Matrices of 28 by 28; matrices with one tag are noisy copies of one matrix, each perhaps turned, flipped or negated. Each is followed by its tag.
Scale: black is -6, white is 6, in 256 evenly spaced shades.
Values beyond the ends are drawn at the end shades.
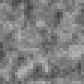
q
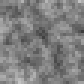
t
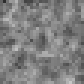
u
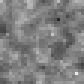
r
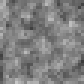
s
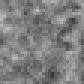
q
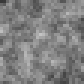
t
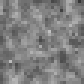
u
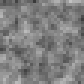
s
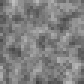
u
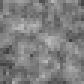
t
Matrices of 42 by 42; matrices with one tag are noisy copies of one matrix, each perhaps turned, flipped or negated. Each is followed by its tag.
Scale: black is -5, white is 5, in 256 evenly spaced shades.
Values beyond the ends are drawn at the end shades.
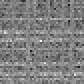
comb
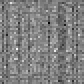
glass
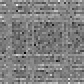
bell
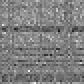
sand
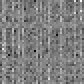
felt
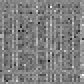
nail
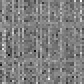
felt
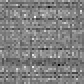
glass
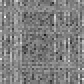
bell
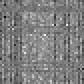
bell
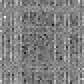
bell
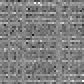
felt
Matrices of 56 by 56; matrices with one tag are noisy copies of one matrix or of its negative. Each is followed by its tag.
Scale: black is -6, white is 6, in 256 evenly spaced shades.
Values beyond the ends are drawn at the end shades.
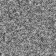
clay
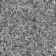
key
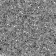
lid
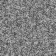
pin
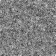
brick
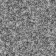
pin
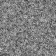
lid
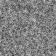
key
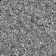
brick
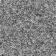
brick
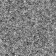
pin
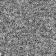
clay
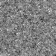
lid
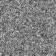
clay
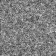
brick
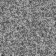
clay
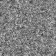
clay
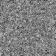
clay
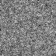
brick
